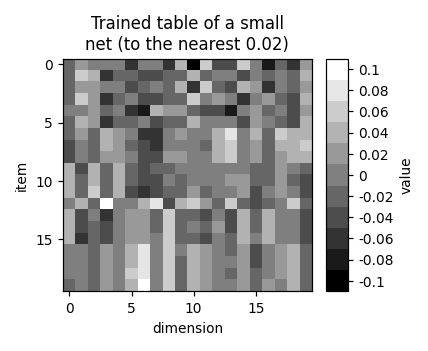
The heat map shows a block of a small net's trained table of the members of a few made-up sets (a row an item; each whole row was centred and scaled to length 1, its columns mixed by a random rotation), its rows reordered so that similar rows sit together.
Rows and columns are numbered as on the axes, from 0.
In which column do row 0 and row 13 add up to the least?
10
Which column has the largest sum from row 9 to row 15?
0
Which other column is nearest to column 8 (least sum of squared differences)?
5
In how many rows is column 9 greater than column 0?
7
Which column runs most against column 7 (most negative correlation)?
12
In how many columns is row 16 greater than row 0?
11
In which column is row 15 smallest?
1
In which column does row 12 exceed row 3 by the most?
3
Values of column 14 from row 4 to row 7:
0 -0.04 0 0
